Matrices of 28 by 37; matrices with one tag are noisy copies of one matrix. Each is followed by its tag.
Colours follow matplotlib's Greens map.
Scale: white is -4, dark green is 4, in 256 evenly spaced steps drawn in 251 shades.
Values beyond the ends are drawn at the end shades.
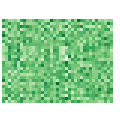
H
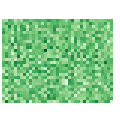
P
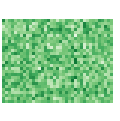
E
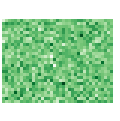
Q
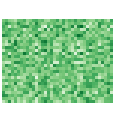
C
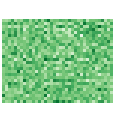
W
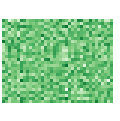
H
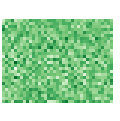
P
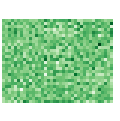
W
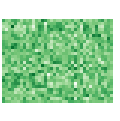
E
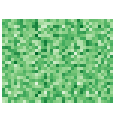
C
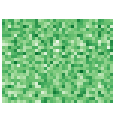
C
